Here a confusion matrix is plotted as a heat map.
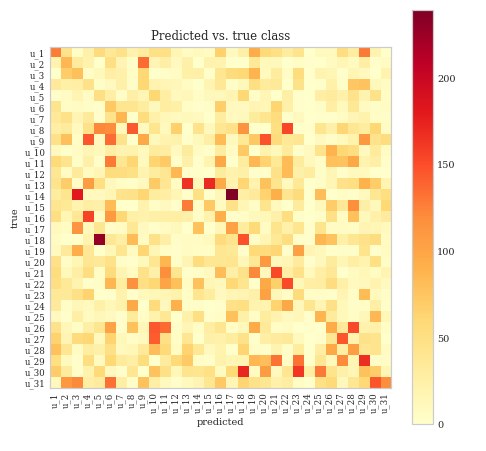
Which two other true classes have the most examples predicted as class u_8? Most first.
u_22, u_24
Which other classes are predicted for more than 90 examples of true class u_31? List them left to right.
u_2, u_3, u_6, u_30
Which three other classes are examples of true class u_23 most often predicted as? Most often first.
u_20, u_29, u_4
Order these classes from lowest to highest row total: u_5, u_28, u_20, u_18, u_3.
u_5, u_3, u_20, u_28, u_18
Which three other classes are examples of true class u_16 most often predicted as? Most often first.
u_4, u_6, u_28
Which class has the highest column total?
u_6
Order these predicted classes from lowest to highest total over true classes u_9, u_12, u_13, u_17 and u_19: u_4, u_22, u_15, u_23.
u_22, u_15, u_23, u_4
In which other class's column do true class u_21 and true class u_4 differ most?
u_11
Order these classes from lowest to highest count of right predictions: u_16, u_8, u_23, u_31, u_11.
u_23, u_11, u_16, u_31, u_8
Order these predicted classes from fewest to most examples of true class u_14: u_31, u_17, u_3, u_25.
u_31, u_25, u_3, u_17
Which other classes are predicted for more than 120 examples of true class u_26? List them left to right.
u_10, u_11, u_28
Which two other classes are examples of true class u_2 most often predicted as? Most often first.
u_9, u_6
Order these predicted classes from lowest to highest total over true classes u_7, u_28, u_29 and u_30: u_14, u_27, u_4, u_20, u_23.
u_14, u_4, u_27, u_20, u_23
